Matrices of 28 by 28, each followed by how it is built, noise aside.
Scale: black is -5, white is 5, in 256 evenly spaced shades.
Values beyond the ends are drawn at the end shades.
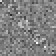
banded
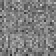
blocks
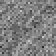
Hankel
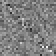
banded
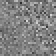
upper triangular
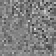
upper triangular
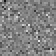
banded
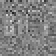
low rank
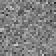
noise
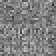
blocks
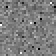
sparse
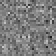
low rank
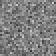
noise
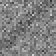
Hankel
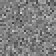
noise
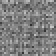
blocks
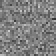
noise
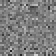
low rank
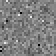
sparse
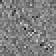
banded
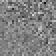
upper triangular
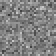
noise
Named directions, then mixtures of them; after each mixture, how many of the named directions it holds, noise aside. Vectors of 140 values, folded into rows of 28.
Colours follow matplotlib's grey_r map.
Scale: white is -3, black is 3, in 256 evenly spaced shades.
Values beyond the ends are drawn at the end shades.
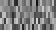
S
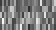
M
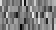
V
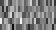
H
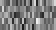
four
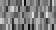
four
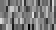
four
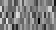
four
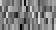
one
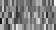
three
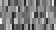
three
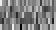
four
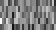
two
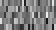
three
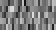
three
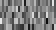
three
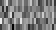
one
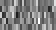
three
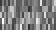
one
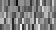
two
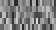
one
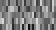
four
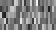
four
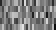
two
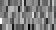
four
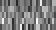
two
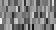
three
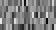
three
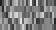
three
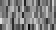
four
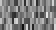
two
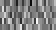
three
